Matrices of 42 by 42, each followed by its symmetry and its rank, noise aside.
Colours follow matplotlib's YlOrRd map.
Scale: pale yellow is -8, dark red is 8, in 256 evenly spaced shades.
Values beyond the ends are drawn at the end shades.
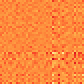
no symmetry, rank two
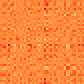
symmetric, rank three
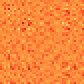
symmetric, rank four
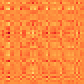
no symmetry, rank two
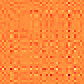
antisymmetric, rank two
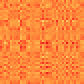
no symmetry, rank two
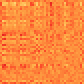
no symmetry, rank two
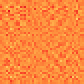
no symmetry, rank four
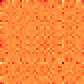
symmetric, rank three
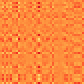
no symmetry, rank two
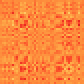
symmetric, rank two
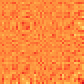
symmetric, rank four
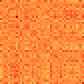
symmetric, rank four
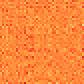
antisymmetric, rank four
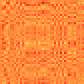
no symmetry, rank three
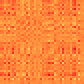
symmetric, rank two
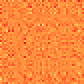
antisymmetric, rank four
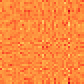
no symmetry, rank four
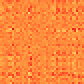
antisymmetric, rank four
